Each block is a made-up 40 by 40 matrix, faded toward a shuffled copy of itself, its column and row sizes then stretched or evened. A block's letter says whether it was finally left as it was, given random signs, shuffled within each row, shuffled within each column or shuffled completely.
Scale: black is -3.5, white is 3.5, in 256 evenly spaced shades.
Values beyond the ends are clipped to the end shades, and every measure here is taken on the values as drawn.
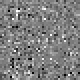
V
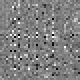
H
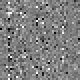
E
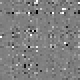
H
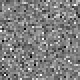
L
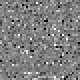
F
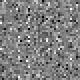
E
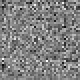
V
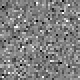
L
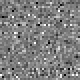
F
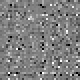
V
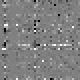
V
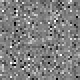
E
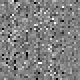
E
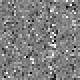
E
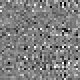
H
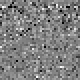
F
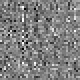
H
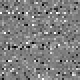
F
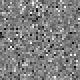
L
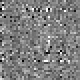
V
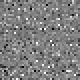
F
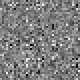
V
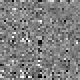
H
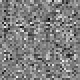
H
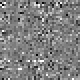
V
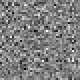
H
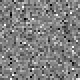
L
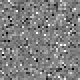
L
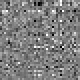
H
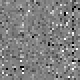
E
